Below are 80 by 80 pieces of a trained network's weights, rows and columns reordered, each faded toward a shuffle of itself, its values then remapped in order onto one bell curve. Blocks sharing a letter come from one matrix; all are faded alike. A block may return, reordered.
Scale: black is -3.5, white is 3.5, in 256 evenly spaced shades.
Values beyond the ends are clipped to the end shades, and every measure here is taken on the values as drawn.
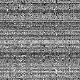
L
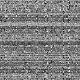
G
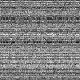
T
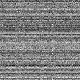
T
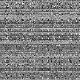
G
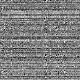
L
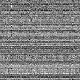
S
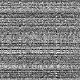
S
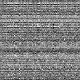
S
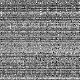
L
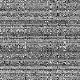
G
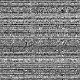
S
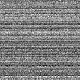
T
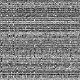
L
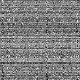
G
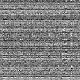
S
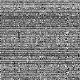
G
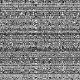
G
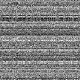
T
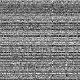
S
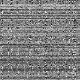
G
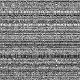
T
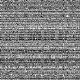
S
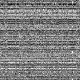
T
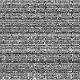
G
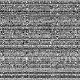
L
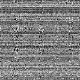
L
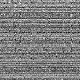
S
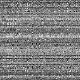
L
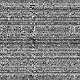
G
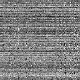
L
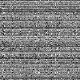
G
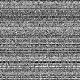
T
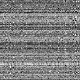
L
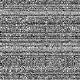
G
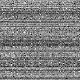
L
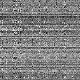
G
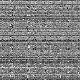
L
